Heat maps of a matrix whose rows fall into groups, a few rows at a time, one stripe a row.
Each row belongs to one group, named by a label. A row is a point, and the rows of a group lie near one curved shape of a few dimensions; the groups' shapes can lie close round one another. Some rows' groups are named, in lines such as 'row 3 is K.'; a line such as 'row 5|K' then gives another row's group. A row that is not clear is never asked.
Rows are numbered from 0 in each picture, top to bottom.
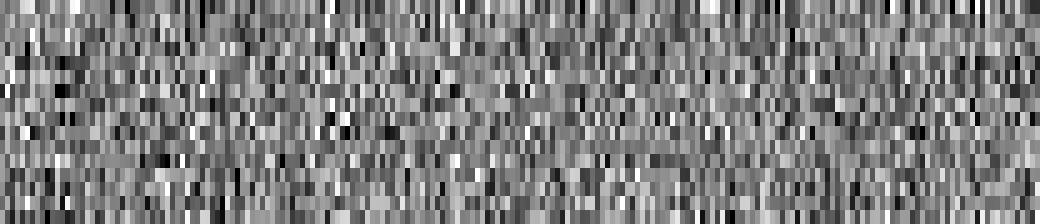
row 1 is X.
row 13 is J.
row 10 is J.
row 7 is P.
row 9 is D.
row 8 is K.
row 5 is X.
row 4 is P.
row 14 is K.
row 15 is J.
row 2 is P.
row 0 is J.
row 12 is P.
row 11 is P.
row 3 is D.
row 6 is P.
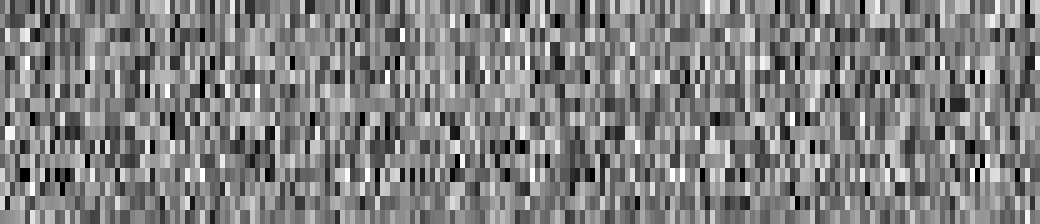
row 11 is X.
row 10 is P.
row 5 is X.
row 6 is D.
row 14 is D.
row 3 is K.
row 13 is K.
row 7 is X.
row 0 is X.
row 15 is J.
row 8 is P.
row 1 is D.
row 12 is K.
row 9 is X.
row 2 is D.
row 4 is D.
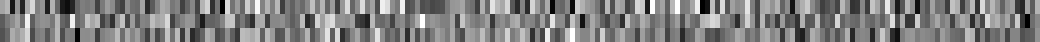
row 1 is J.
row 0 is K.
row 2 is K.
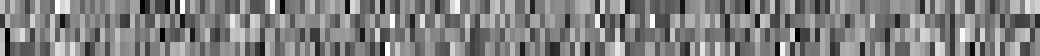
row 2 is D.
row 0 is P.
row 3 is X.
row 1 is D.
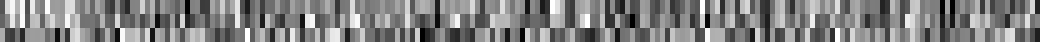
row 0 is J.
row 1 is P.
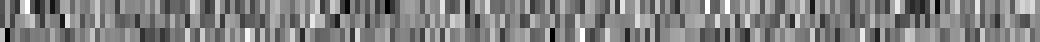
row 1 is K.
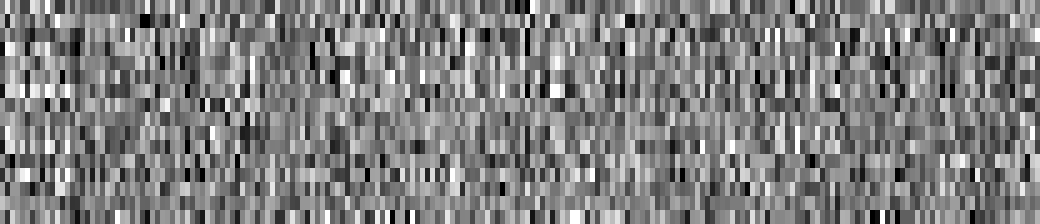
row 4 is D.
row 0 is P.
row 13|P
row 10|J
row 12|K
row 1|P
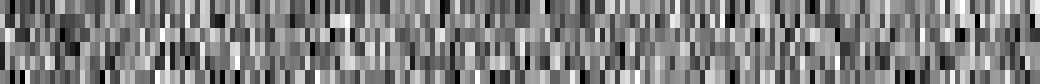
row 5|P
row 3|P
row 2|P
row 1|J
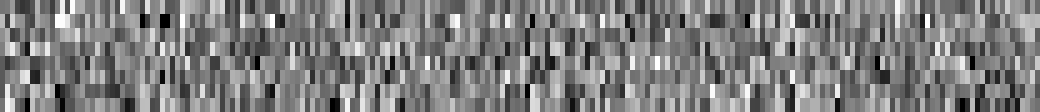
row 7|P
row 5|D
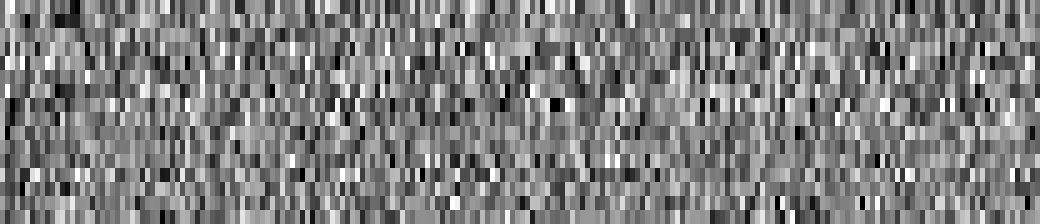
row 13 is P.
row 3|X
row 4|J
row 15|P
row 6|P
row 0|X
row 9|D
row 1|P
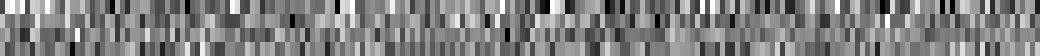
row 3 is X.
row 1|X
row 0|J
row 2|K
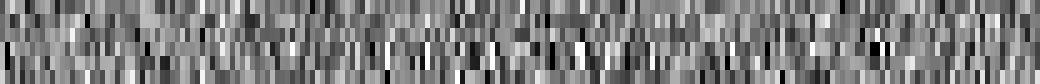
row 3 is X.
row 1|X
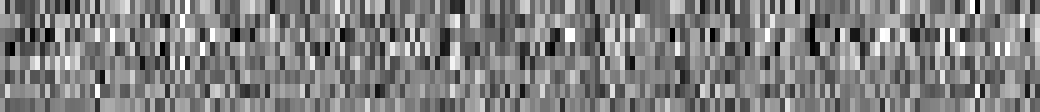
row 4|P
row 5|P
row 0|K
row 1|P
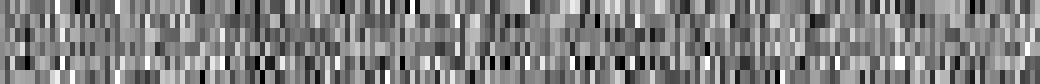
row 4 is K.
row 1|P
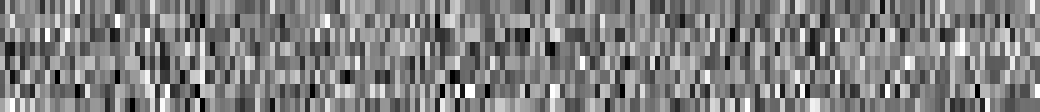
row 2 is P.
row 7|X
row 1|X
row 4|X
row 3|X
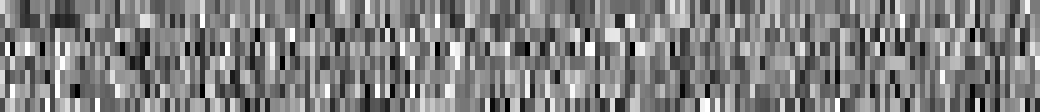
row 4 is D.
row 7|K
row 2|X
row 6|X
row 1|P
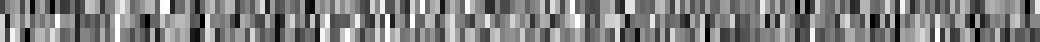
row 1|X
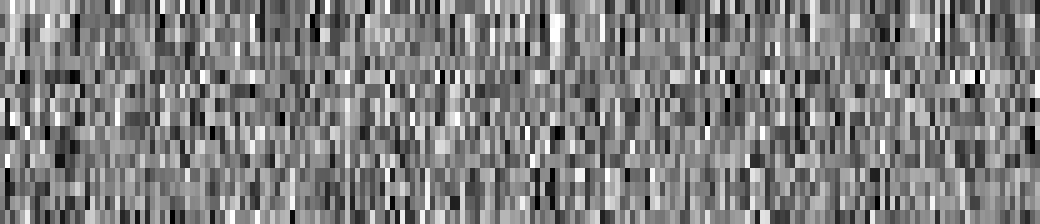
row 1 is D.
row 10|K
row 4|J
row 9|D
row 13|X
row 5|J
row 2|D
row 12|X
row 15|D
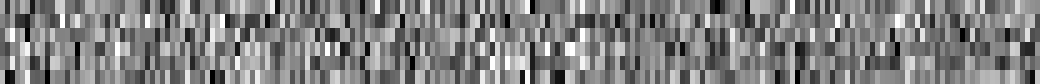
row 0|P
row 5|D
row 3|K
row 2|P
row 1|K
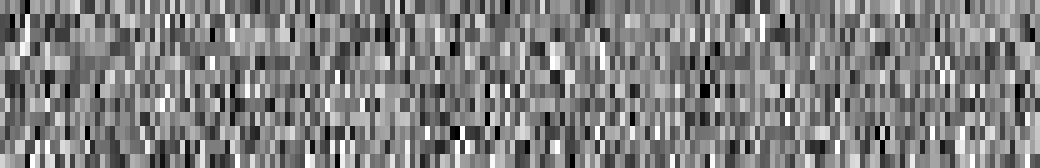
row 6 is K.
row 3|D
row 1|P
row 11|J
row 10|P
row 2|D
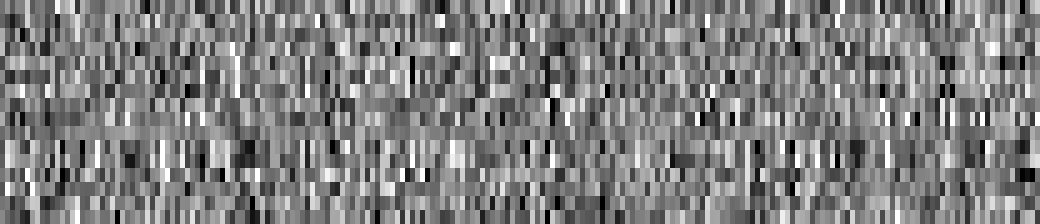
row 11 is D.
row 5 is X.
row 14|D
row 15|K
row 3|D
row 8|J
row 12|D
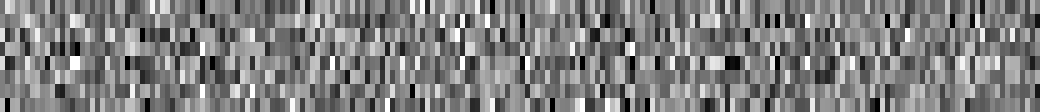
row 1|J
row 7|X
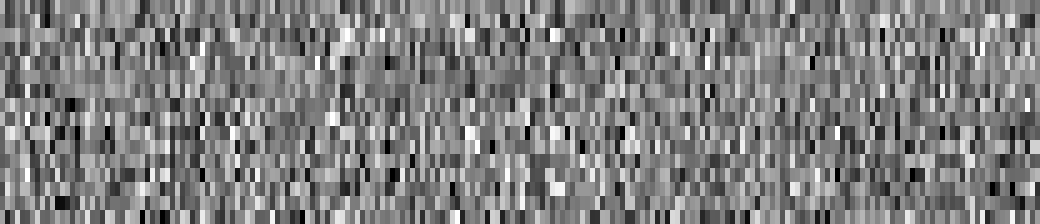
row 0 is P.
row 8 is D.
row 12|D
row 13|D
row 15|X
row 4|D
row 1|D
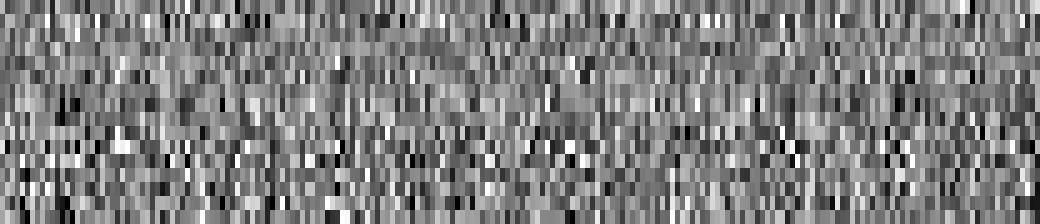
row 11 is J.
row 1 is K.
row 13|J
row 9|X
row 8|P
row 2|K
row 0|X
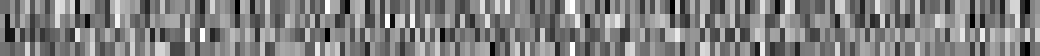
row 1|X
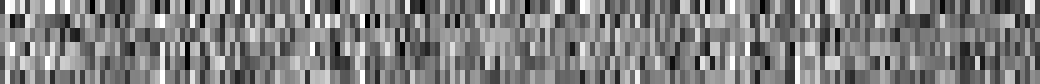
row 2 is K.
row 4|J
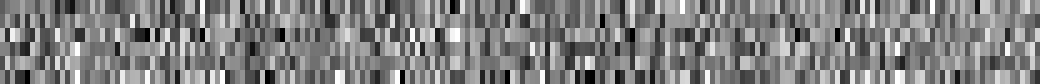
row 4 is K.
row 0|X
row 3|K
